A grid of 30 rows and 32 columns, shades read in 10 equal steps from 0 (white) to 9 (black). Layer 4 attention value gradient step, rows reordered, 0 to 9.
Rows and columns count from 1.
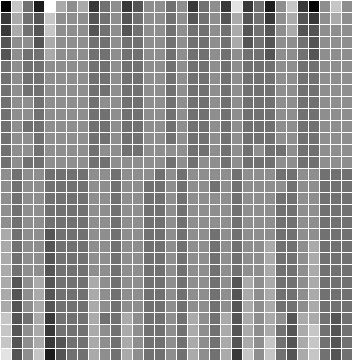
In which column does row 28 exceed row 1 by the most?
5
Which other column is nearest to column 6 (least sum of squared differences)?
8
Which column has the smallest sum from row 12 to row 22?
1
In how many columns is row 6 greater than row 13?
4
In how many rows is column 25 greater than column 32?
14
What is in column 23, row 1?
7
